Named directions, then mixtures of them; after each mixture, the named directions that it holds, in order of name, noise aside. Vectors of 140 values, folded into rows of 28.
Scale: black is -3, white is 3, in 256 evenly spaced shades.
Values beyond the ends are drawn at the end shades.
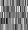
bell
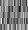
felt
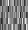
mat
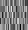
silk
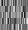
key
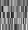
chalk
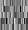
bell, chalk, key.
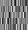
felt, key, silk.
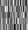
chalk, felt, silk.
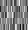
bell, chalk, silk.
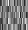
mat.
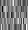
chalk, mat.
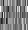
bell, mat.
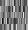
felt, key, mat.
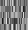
felt, key, mat.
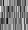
bell, felt, mat.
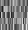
chalk.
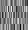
silk.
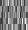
mat.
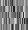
key, mat.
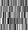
felt, key, mat.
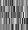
key, mat.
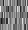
bell, mat.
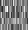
chalk, key, silk.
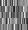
key.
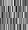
felt, mat, silk.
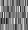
bell.
